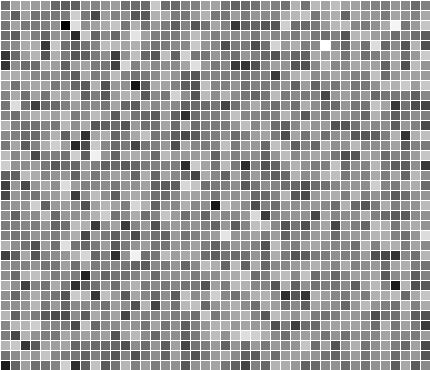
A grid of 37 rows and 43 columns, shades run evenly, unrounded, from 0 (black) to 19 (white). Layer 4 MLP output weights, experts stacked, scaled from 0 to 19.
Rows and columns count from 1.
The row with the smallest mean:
11
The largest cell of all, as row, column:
5, 33
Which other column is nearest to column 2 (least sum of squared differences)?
35
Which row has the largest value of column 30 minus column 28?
8
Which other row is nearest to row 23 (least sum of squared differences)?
30
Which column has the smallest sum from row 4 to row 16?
41
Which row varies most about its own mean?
3
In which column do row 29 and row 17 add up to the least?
40
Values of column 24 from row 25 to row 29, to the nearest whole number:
11 8 14 13 14
